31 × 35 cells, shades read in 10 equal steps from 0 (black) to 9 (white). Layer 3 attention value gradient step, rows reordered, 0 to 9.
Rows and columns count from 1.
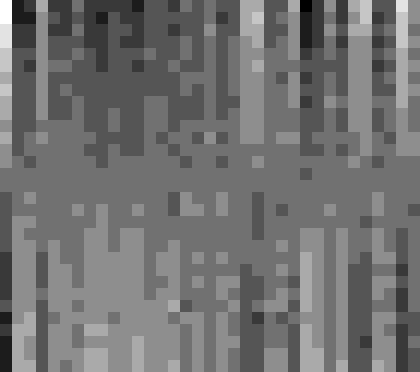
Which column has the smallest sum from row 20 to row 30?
1
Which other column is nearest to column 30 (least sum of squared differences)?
21
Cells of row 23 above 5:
1
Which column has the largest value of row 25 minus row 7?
26
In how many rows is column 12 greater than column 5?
6
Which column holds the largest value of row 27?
3
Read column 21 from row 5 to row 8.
5 5 5 5
